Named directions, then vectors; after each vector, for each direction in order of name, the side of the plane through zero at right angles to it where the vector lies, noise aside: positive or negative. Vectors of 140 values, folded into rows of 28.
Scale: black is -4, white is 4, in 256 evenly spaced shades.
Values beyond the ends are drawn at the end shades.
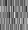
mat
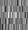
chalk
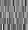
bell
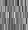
positive, positive, positive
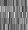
positive, positive, positive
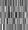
positive, negative, positive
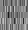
negative, negative, positive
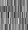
negative, negative, negative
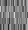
positive, positive, positive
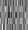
positive, negative, positive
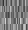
negative, negative, positive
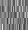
positive, negative, negative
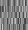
positive, negative, negative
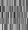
negative, negative, negative
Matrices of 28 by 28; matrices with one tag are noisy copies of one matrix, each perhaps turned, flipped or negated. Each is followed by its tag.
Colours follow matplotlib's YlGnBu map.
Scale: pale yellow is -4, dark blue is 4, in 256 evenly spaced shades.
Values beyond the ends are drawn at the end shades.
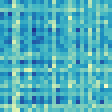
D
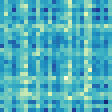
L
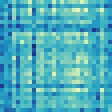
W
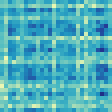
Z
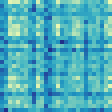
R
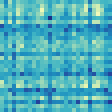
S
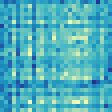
W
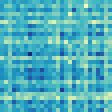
D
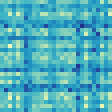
L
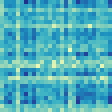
R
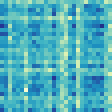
R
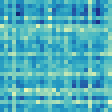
S
